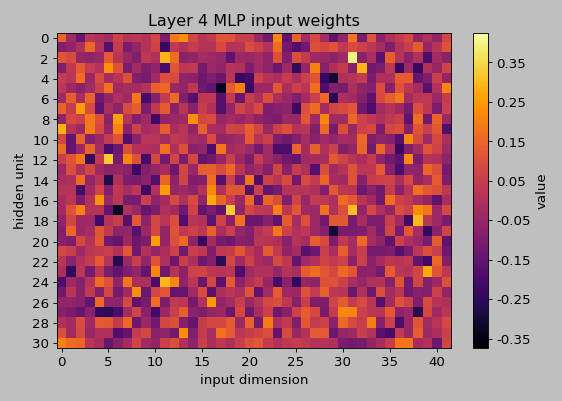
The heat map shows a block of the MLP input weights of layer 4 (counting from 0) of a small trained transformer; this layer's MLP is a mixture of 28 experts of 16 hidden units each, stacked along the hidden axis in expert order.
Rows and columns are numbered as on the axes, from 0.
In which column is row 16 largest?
16
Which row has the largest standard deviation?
17
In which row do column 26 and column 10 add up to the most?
23
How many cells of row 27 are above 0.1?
5
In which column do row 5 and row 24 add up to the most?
11
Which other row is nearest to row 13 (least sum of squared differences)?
21
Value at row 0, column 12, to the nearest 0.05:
0.2
